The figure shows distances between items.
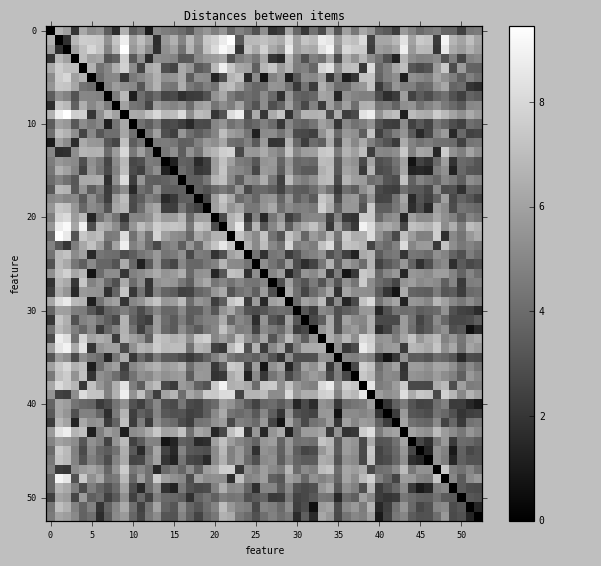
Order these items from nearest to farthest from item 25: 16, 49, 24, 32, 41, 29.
49, 32, 41, 24, 16, 29
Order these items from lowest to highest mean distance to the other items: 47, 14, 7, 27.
7, 14, 27, 47
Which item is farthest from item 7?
9
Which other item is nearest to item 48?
22
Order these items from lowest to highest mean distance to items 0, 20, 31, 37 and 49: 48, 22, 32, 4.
32, 48, 22, 4
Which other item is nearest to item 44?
14
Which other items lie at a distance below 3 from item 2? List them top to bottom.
1, 13, 23, 39, 47
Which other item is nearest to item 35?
41
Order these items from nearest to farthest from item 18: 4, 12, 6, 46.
46, 4, 6, 12
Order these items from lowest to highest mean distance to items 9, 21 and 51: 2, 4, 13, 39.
4, 13, 39, 2
